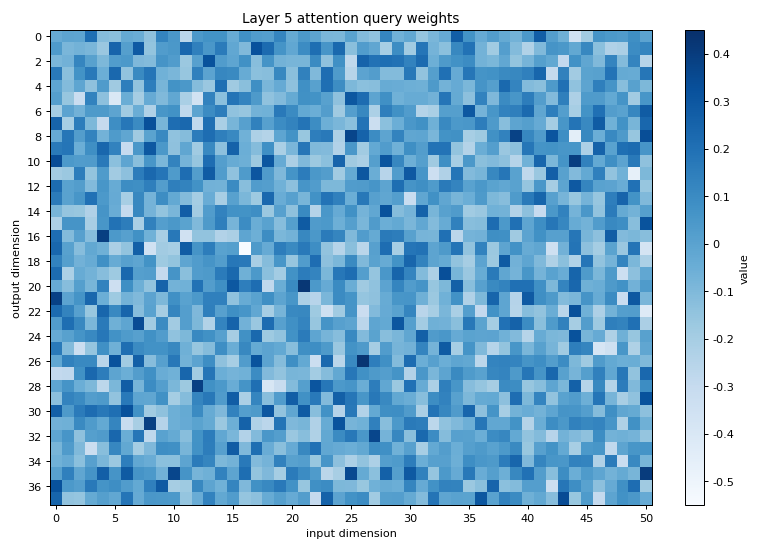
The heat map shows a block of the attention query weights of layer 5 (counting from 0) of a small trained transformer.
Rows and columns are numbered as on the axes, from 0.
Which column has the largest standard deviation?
44
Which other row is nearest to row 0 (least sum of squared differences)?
6
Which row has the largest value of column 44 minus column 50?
22
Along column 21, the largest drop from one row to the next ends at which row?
21
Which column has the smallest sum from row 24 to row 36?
47
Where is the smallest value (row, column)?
17, 16
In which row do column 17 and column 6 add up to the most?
28
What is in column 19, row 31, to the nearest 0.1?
0.2
